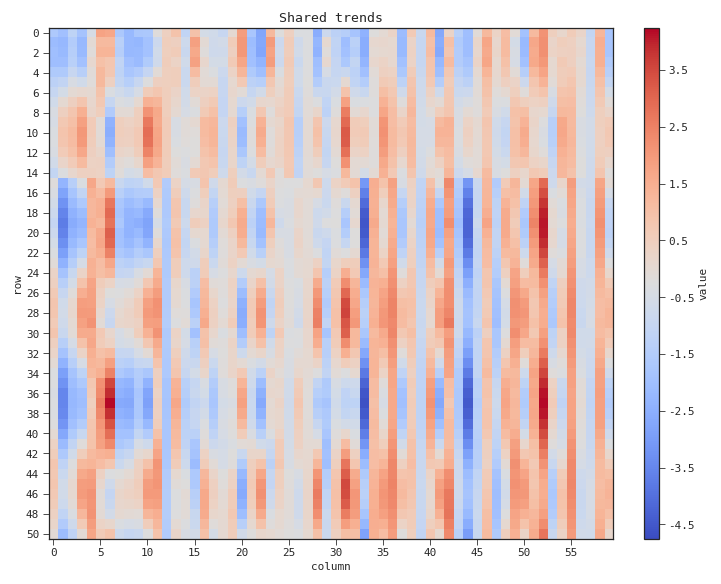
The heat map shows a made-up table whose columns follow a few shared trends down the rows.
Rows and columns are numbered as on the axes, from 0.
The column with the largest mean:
52
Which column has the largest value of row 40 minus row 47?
6
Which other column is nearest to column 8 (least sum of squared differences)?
7
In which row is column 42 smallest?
0
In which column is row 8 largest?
31
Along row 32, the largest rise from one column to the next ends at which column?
34
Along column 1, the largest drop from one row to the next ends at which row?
15
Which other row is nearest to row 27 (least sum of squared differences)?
45
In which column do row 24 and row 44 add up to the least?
44
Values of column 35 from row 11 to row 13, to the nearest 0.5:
2 2 1.5
